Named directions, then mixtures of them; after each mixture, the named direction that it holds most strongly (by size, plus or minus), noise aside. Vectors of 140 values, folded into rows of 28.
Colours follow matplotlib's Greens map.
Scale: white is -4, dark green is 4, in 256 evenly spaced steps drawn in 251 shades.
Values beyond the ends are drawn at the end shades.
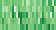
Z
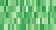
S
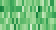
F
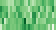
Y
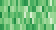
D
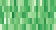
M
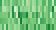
Z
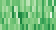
Z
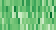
Z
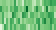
M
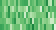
D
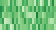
F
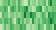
D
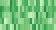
M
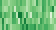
Z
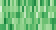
F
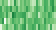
M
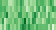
Y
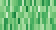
S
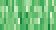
Z
